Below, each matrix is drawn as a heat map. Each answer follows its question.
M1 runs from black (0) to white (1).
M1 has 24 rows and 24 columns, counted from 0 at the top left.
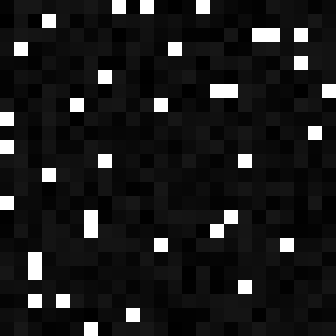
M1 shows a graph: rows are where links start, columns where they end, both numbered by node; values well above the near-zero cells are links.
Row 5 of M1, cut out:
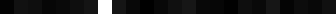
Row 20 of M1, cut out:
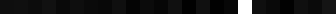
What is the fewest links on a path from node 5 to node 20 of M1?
4
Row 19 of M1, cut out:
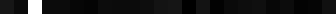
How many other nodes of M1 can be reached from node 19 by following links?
4
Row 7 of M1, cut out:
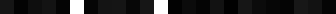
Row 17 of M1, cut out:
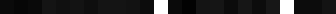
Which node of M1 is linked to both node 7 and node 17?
node 11
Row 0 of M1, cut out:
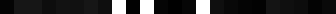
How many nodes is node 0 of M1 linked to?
3
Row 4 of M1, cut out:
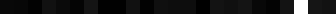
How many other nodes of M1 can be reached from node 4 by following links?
4
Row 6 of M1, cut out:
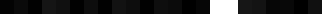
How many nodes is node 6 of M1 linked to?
3
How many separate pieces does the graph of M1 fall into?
7
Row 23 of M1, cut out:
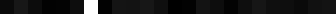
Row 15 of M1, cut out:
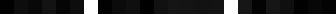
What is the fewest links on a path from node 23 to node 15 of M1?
2
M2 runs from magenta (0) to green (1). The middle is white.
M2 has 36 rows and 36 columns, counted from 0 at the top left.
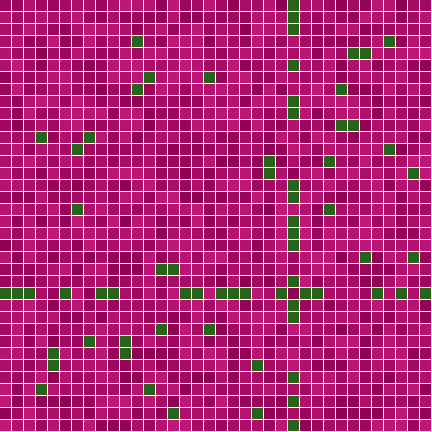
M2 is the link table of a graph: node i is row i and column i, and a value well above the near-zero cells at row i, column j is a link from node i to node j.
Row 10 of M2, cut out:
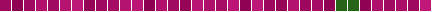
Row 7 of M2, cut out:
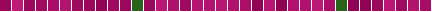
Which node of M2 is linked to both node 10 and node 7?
node 28
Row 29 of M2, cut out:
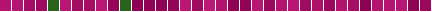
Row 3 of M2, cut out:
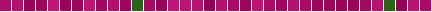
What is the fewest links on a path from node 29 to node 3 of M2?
5
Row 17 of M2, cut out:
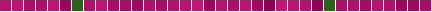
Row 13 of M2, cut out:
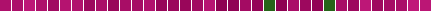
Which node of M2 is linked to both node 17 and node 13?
node 27
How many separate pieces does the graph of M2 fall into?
2
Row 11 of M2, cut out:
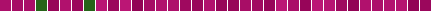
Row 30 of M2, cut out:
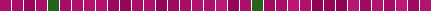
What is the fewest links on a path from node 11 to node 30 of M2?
6
